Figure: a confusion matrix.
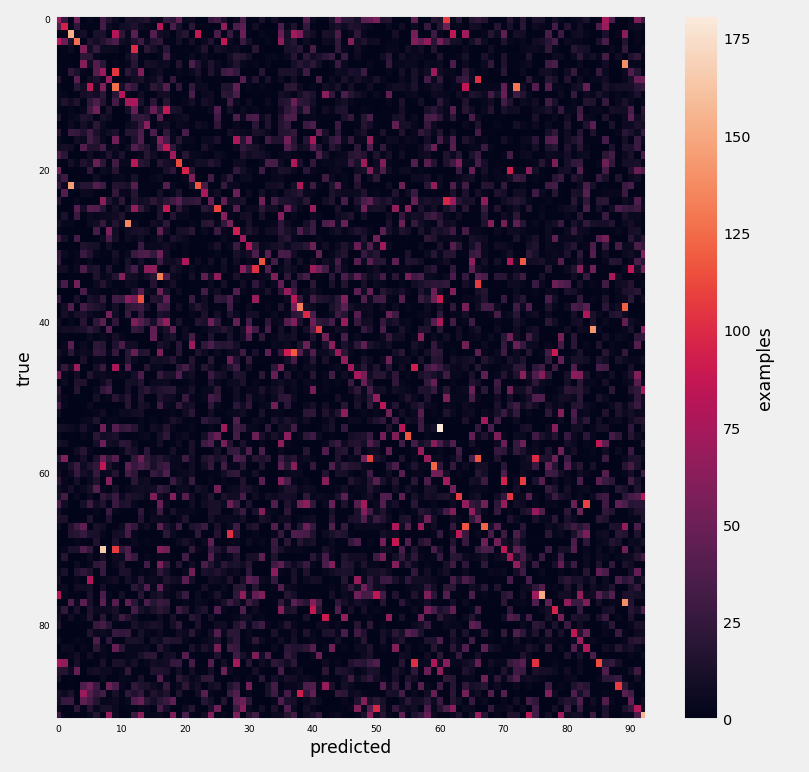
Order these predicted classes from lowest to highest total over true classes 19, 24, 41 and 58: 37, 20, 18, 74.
74, 20, 18, 37
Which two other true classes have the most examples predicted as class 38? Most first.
89, 22
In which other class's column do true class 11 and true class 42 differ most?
12
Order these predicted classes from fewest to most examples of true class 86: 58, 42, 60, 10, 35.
10, 42, 35, 58, 60
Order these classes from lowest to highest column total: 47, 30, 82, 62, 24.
30, 24, 47, 82, 62
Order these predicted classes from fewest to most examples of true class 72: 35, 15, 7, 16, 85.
15, 85, 7, 35, 16
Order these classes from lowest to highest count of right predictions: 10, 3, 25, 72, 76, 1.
72, 10, 1, 25, 3, 76
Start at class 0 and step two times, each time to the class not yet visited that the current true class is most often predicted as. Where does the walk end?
73
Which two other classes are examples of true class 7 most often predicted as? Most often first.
9, 59
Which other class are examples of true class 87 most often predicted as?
67
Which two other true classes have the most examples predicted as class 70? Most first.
61, 64
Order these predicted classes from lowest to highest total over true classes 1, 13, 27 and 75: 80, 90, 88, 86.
88, 80, 90, 86
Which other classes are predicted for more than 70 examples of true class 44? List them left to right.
36, 37, 78
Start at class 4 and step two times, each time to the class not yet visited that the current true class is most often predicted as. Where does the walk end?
17
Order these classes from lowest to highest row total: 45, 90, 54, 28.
45, 28, 54, 90
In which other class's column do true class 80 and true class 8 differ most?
66
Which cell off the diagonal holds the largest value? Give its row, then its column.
54, 60
